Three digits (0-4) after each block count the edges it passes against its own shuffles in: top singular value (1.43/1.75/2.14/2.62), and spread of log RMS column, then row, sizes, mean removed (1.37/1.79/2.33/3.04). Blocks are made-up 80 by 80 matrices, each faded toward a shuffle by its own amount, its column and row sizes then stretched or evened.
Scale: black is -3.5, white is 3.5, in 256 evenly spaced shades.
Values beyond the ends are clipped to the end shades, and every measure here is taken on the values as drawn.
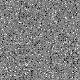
1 1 0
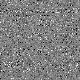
0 1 3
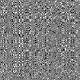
4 3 2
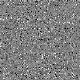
1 2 2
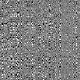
3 4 2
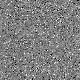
1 0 0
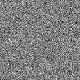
3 1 0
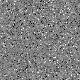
0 0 1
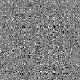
2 2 2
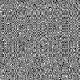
4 1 0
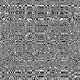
4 0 4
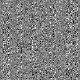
1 4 0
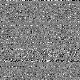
0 0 4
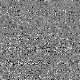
0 1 4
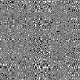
3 3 3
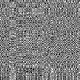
4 1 1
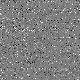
1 0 2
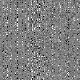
2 4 0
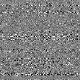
2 1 4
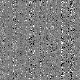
0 4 0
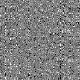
3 3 0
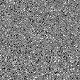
2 0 1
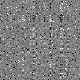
3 2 2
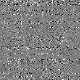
0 2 4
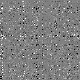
0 3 3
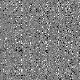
2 3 0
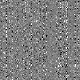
3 4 0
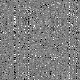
3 3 1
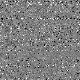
0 1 3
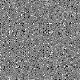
2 2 1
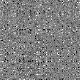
2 2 2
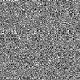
3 0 2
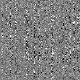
0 4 1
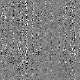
1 4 2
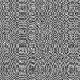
4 1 2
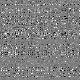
2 1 4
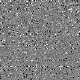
1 1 3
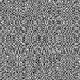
4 0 1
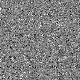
0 0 2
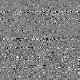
2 0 4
